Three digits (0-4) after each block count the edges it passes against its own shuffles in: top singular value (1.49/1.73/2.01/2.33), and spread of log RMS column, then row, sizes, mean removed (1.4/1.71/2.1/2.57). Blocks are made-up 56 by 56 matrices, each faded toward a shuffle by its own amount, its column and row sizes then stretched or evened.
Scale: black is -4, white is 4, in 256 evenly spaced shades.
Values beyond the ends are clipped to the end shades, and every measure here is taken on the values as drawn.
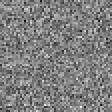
2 0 0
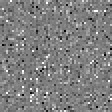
1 2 0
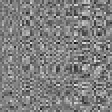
4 4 1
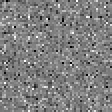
0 1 1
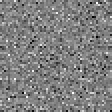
1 0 1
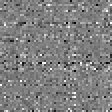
1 1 4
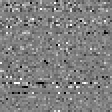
1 0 4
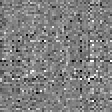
3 2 3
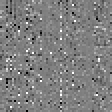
1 4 0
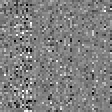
1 4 0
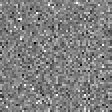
2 1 0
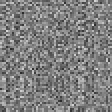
4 2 1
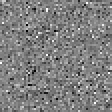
0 1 0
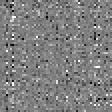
1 4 3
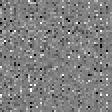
1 3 1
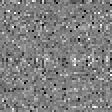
2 1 2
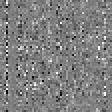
2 4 1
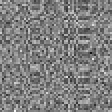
4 1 0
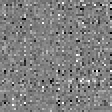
0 4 3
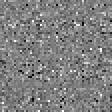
0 2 3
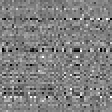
4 0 4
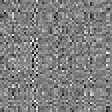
4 4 0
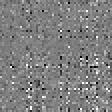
3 4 3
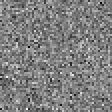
0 1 0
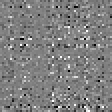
1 3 4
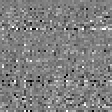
2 1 4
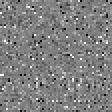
0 0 2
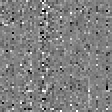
0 4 1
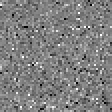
0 0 1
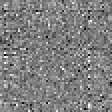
2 2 1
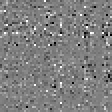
1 3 2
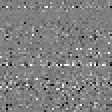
2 1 4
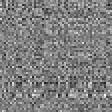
4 0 4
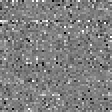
1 1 3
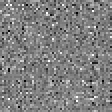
1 1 2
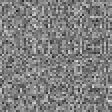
3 0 1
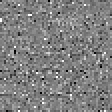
0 1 1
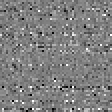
1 2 4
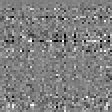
2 3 4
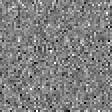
2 0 1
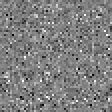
0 0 1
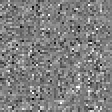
0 3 1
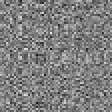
3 3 2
